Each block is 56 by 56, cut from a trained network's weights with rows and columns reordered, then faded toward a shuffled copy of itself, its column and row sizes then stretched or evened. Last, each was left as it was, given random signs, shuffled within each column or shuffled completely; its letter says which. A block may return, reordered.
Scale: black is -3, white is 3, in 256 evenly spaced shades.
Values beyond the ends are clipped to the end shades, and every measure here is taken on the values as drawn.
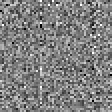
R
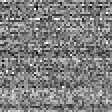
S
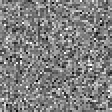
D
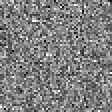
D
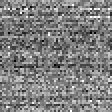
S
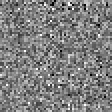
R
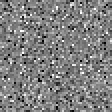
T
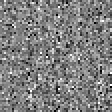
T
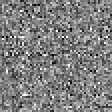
R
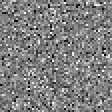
T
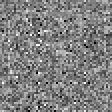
R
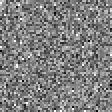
T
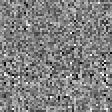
R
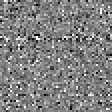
R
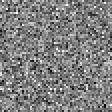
D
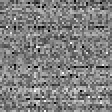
S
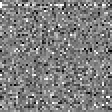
R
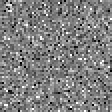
D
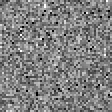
D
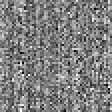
T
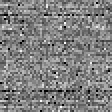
S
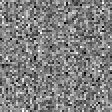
T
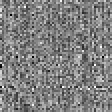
S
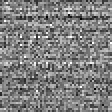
S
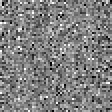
T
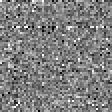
R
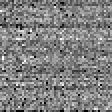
S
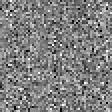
T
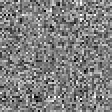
R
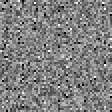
T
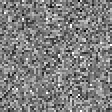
T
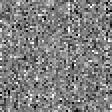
T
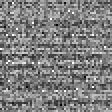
S
